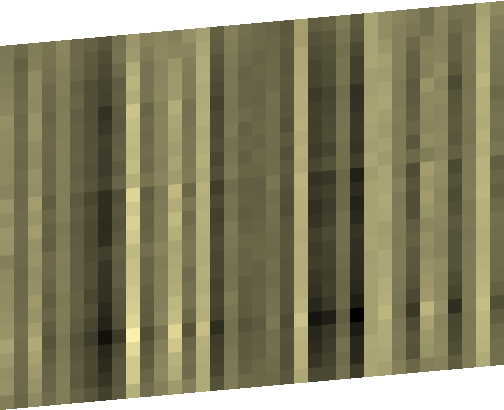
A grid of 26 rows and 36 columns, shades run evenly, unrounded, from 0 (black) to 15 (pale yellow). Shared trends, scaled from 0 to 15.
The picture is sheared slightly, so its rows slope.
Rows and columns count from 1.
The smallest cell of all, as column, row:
26, 22
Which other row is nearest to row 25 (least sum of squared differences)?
15
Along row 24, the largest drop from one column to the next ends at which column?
23
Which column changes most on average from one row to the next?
10
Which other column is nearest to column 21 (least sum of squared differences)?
7
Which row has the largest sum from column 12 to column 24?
1
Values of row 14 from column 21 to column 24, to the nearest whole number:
5 11 3 4
